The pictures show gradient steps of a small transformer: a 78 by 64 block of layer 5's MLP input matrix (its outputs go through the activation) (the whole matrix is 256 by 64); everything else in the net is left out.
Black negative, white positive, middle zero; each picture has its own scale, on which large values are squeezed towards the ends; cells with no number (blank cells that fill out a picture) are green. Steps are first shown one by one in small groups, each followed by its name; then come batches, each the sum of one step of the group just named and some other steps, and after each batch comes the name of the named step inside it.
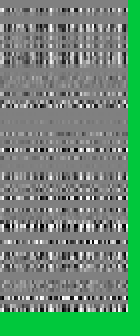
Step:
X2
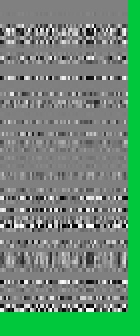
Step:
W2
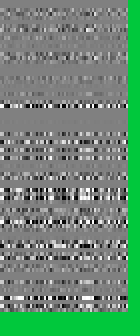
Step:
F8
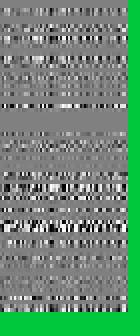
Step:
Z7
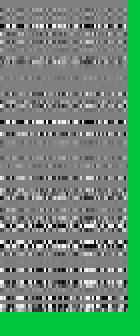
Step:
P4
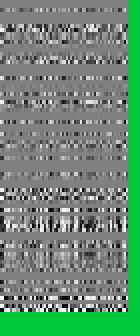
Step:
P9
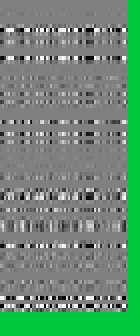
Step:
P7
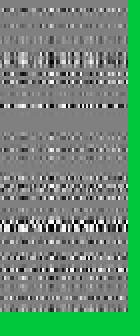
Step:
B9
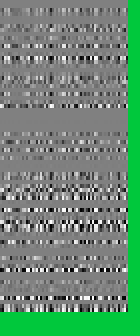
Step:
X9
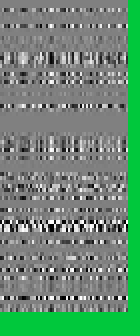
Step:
B9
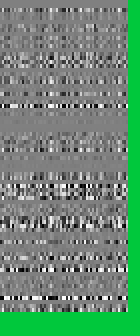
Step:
X2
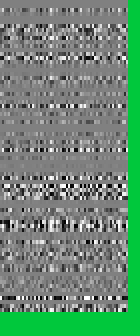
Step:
X2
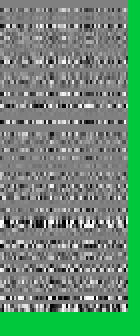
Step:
P4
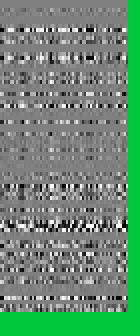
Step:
B9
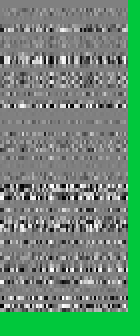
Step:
B9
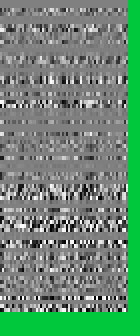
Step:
P9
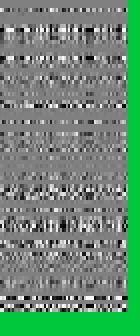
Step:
P7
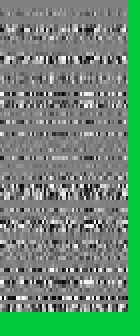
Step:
P4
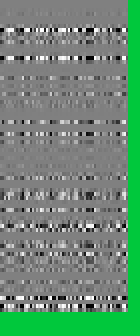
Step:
P7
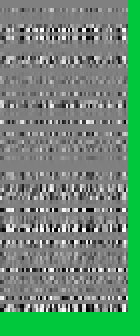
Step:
P9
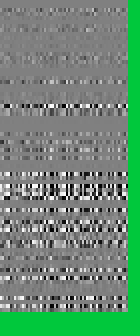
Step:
F8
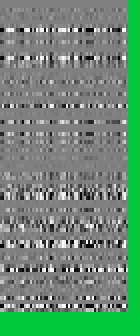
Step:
P7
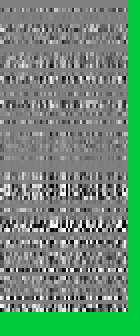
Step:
P9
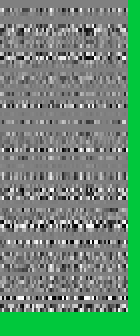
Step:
X2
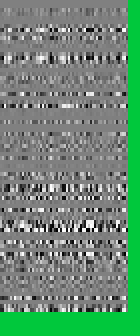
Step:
Z7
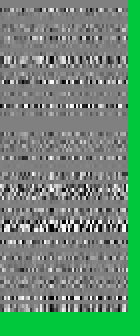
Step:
Z7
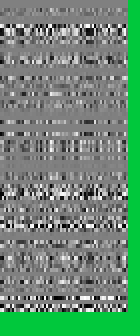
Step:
W2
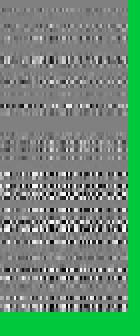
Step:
Z7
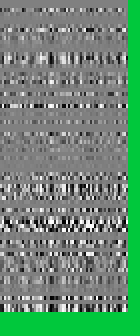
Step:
B9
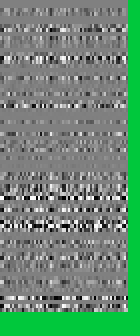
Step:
Z7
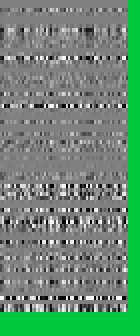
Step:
X9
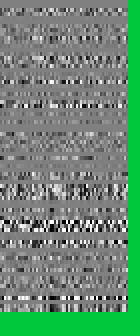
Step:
Z7
